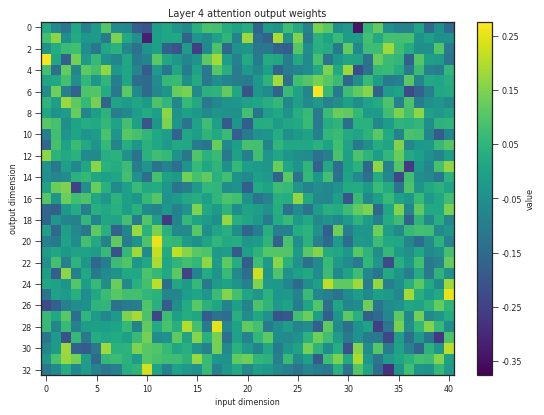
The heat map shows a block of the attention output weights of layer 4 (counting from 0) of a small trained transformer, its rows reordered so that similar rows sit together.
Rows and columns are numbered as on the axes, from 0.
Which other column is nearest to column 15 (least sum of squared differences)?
22
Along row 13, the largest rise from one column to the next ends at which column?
33
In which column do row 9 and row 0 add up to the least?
10
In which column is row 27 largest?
9
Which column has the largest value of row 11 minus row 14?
35
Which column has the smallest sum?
20
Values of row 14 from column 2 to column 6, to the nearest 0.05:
-0.05 0.05 0.05 0 0
